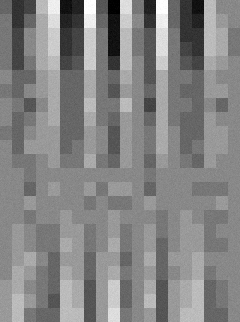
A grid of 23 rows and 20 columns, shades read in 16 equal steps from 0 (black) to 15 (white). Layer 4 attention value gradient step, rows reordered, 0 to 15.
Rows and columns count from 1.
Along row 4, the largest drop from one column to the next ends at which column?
6
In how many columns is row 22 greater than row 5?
11
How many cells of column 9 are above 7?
12
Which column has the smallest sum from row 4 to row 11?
10
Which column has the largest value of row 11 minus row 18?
14
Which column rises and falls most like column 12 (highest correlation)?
20
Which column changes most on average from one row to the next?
3
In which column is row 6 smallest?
13
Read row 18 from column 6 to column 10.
10 9 7 8 10
